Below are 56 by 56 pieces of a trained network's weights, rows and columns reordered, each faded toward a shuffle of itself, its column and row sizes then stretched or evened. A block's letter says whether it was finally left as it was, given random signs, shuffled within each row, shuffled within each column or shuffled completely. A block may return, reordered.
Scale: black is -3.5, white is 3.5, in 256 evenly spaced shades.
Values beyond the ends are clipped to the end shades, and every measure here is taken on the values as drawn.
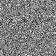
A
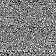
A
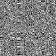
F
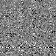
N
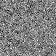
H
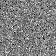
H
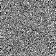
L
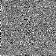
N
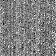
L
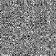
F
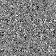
A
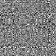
F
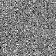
L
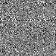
N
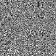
N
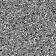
H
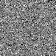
A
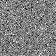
H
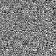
F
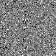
L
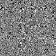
N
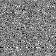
A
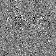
N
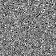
A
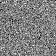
H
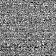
A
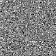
N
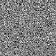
F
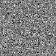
N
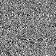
N
